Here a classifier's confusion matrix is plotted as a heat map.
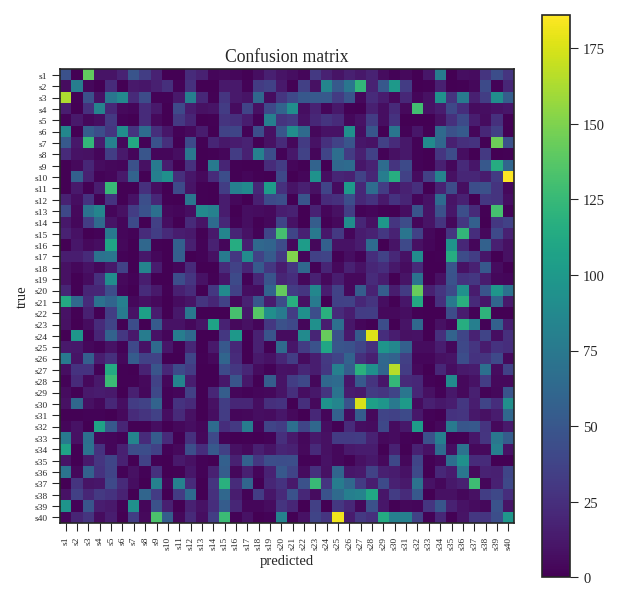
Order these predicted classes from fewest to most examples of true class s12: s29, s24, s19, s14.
s14, s29, s24, s19
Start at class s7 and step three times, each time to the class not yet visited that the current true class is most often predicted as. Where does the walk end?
s3
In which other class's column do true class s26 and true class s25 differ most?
s24
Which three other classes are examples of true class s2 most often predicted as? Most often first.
s27, s30, s24
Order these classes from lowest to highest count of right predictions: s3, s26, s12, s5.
s5, s3, s26, s12
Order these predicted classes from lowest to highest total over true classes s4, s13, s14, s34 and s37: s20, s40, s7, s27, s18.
s18, s27, s40, s7, s20
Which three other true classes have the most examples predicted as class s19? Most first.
s11, s22, s5
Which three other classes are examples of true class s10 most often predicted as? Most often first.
s40, s30, s23
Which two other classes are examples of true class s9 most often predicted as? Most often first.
s39, s14
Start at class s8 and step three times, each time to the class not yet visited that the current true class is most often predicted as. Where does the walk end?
s16
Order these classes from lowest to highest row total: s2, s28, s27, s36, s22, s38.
s36, s2, s28, s38, s27, s22
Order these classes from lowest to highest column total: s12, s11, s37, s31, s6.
s6, s11, s37, s31, s12
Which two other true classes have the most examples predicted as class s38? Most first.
s22, s27
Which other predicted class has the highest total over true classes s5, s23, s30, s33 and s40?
s25
